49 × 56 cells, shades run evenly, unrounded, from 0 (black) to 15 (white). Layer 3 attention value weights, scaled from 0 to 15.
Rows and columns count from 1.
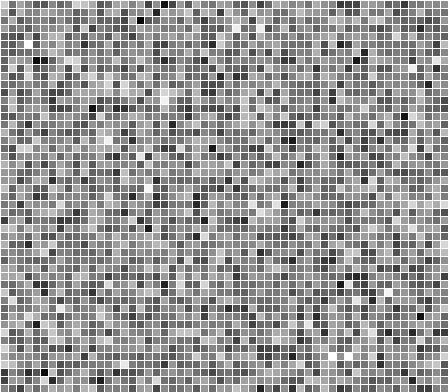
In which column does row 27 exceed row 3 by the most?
18
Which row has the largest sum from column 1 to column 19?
19
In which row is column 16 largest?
46
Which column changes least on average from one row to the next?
51
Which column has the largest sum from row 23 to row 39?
32
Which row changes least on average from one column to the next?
22
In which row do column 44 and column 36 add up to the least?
26
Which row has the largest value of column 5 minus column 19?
29
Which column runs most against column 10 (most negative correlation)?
5
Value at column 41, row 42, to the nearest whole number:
3
